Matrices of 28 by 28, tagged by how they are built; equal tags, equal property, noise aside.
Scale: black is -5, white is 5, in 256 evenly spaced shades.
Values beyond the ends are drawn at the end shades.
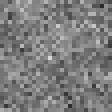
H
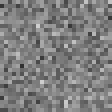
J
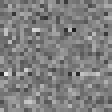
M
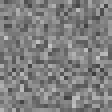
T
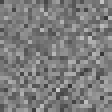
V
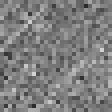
V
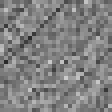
V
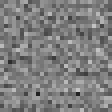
T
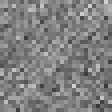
V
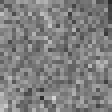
H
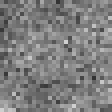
H
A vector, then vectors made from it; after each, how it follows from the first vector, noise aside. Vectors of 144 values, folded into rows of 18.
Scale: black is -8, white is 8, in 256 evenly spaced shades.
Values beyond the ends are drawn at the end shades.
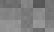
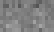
partly zeroed.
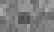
wrapped around.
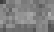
wrapped around.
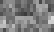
wrapped around, negated, scaled up.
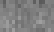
partly zeroed.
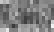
wrapped around, negated, scaled up.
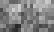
reversed, scaled up.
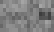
wrapped around.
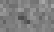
wrapped around, partly zeroed.
